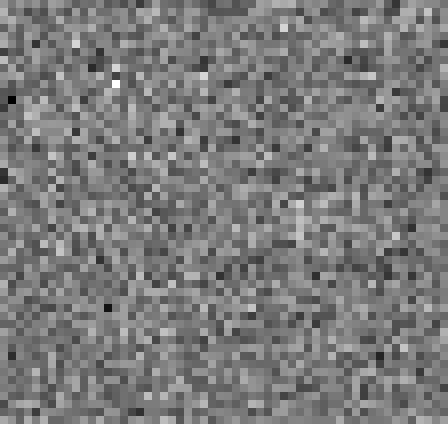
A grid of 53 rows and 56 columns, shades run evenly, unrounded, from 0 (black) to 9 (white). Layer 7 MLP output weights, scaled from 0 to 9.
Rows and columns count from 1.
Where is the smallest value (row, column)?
13, 2
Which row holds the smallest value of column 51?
32
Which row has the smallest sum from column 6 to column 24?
52
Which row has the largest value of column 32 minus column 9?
39
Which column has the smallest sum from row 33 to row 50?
48
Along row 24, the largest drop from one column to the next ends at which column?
8
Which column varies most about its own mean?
26
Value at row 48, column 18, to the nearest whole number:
4
